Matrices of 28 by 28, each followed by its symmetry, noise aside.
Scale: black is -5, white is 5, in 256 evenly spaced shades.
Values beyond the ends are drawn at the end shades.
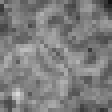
symmetric across the other diagonal.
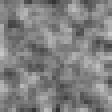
antisymmetric.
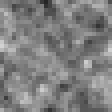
antisymmetric.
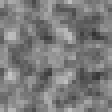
mirrored top to bottom.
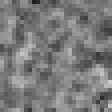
no symmetry.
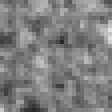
antisymmetric.
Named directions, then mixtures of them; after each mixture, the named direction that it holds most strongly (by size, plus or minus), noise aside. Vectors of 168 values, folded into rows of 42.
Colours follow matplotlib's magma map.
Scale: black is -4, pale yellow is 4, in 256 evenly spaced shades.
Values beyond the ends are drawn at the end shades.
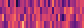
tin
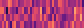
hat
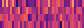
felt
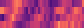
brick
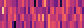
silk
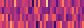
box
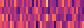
box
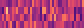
hat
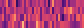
tin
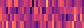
hat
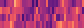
brick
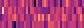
silk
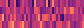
tin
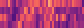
brick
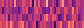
box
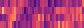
brick
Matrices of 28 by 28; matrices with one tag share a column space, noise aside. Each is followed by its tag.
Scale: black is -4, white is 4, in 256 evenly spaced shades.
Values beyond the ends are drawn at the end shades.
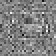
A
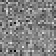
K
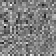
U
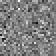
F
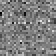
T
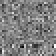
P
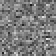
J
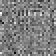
T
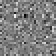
U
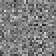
J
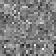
P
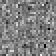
P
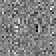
A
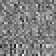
P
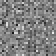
K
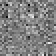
U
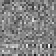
P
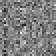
K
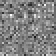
U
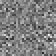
F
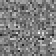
F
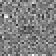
U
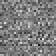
F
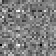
J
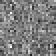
P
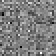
T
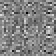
A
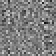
T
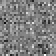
P
